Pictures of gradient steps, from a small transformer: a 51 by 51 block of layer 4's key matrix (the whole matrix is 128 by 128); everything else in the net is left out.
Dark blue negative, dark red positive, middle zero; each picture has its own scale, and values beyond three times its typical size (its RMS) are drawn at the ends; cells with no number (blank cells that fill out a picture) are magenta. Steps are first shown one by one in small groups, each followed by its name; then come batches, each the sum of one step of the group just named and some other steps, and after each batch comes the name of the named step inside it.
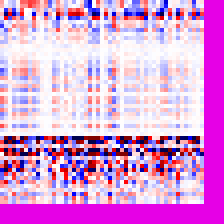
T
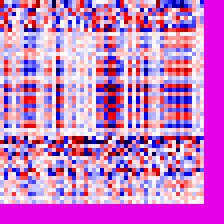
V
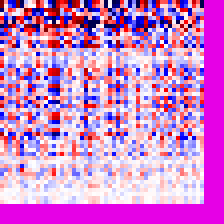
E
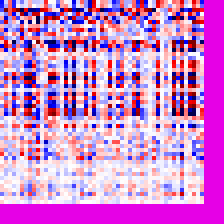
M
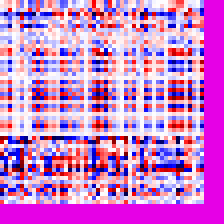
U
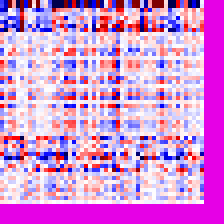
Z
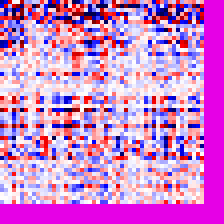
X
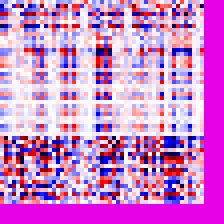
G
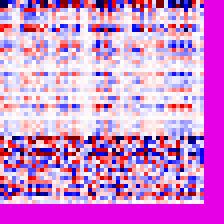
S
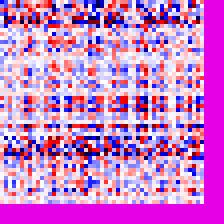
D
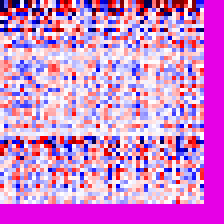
M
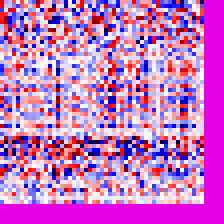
V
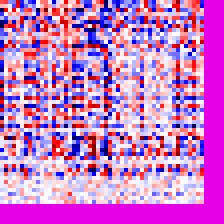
E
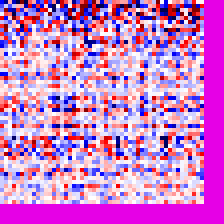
X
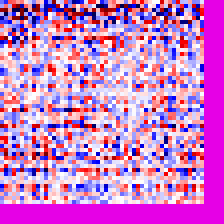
X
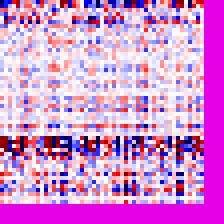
D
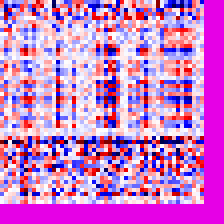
V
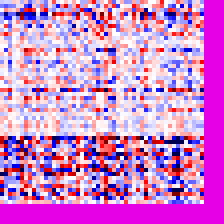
U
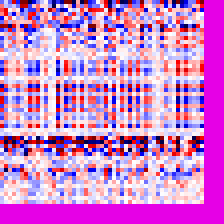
V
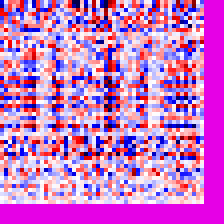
V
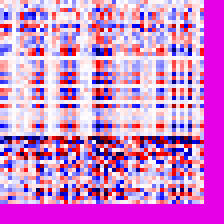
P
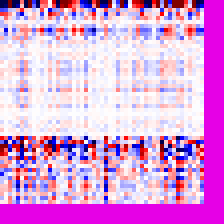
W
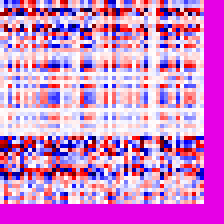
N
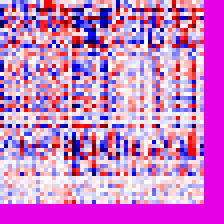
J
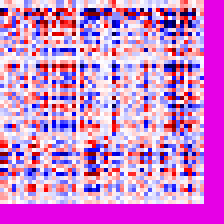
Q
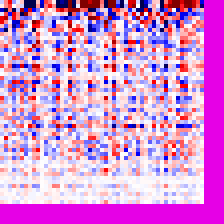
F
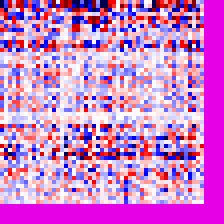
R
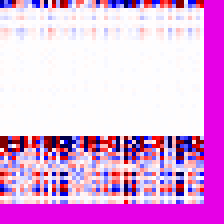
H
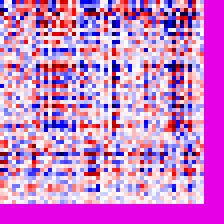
Q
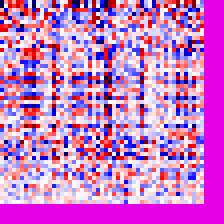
R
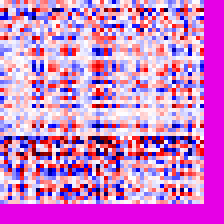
P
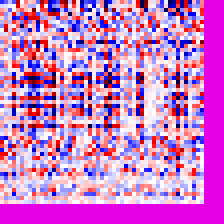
N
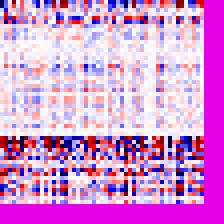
H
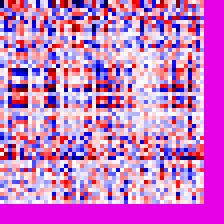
R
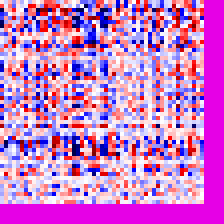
J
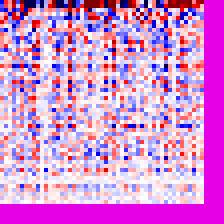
F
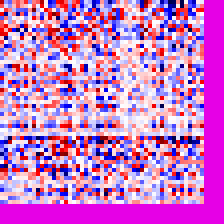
P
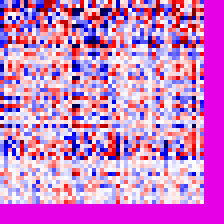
J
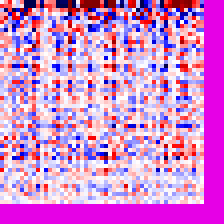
F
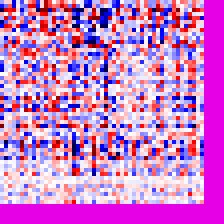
J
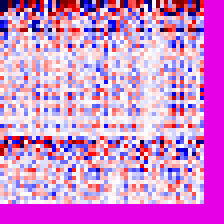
W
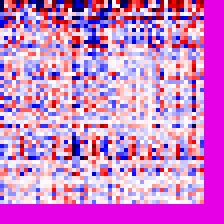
J
